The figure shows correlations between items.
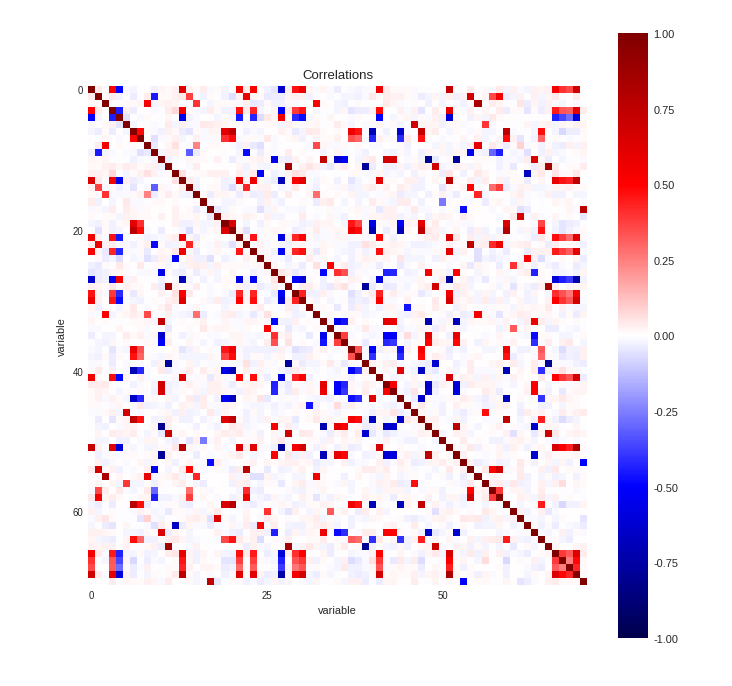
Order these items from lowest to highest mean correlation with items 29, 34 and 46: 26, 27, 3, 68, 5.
27, 26, 68, 3, 5
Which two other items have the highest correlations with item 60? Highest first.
25, 34
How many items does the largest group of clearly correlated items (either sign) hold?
15
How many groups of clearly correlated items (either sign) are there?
13
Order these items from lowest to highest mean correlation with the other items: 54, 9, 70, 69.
9, 70, 54, 69
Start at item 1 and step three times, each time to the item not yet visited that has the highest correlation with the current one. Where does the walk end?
58
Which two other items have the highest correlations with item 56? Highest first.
46, 5
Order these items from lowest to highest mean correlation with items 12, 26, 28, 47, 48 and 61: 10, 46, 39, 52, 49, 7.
10, 39, 46, 7, 49, 52
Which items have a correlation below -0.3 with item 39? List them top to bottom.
11, 28, 49, 65
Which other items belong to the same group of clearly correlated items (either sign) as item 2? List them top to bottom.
8, 15, 32, 55
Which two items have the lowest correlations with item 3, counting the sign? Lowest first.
27, 4
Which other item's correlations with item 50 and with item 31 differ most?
45
